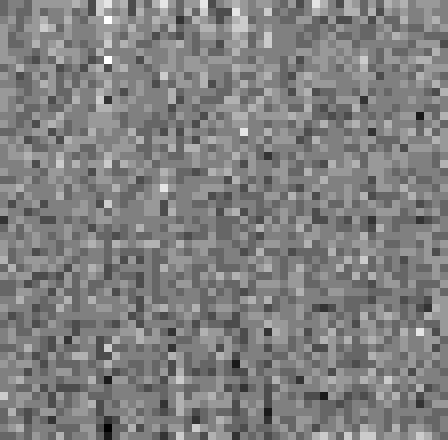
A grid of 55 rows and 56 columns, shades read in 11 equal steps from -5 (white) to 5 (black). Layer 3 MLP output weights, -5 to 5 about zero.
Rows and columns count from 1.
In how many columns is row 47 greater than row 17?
30
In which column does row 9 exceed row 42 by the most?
53
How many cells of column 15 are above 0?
12
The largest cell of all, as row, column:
54, 14
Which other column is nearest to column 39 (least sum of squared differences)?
19
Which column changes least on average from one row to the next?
36
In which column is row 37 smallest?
38
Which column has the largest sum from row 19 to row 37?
47
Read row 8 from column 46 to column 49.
-3 0 1 -1
